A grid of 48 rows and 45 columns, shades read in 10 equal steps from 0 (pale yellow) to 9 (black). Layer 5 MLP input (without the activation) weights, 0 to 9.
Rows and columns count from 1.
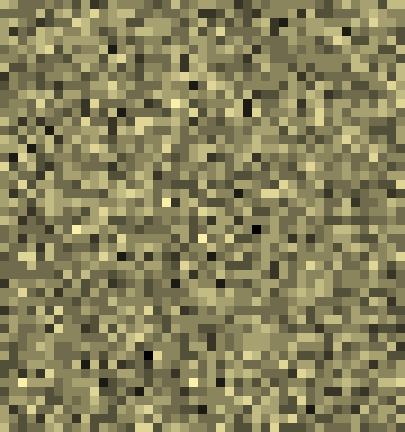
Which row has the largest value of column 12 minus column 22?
43
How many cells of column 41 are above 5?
9
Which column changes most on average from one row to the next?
22
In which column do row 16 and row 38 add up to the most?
24
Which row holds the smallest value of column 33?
47
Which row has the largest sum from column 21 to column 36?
2
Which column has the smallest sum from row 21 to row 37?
12
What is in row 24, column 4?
7
